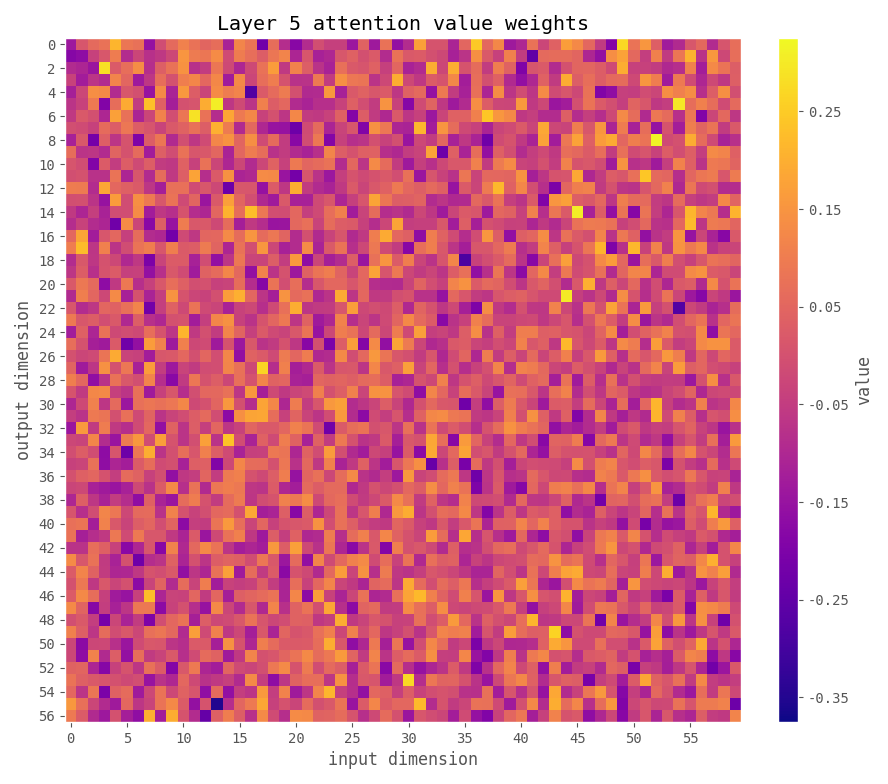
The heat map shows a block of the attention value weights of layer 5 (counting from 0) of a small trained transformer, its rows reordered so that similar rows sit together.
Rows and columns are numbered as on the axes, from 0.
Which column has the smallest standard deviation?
38
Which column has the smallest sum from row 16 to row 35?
5
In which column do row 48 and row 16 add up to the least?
58
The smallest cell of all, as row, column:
55, 13
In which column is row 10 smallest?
2
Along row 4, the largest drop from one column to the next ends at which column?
16
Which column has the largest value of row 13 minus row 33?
4
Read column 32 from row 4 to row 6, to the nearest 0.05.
-0.15 0.05 -0.15
